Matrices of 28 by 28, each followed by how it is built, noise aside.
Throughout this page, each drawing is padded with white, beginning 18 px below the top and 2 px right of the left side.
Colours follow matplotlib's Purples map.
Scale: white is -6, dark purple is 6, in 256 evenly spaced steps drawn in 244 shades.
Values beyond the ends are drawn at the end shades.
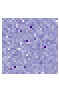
sparse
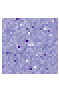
sparse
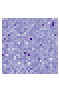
sparse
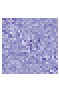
block diagonal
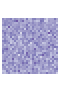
noise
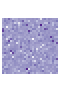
sparse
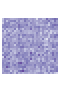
blocks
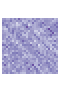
Toeplitz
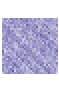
Toeplitz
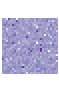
sparse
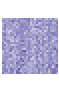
blocks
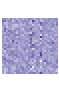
uneven columns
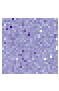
sparse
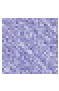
Toeplitz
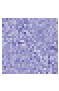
block diagonal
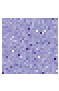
sparse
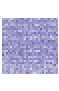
blocks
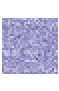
blocks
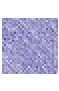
Toeplitz
